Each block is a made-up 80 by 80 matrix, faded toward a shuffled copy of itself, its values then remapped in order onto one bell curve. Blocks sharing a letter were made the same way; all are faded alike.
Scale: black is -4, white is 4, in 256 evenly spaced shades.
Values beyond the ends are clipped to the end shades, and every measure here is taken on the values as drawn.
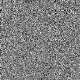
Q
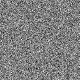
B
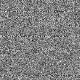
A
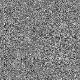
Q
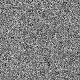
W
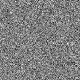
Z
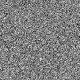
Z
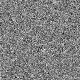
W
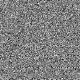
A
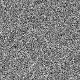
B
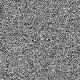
B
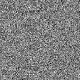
Z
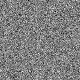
W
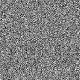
Z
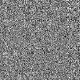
Q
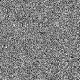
Z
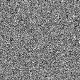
W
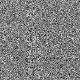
Q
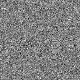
A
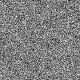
B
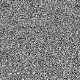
A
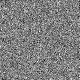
B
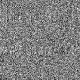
Z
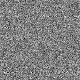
W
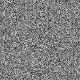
Q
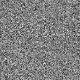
Q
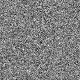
B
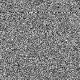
A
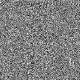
Q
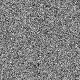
B
